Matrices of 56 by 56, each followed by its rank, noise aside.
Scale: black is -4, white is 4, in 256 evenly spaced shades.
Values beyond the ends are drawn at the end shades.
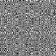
six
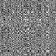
four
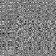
four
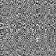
seven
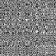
five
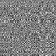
seven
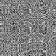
five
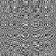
four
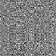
seven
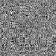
eight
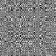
five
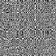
four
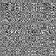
seven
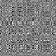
four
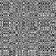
four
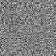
five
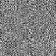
six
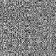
eight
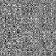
six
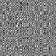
five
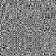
five
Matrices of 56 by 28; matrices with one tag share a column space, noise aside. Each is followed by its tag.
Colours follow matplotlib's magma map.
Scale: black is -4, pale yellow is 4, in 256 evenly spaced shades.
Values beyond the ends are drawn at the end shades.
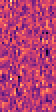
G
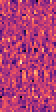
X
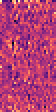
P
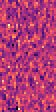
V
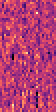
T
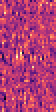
T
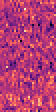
V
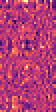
P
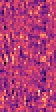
T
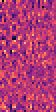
P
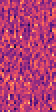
V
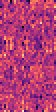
P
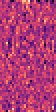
P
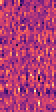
G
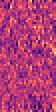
P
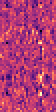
G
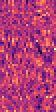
X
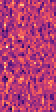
V
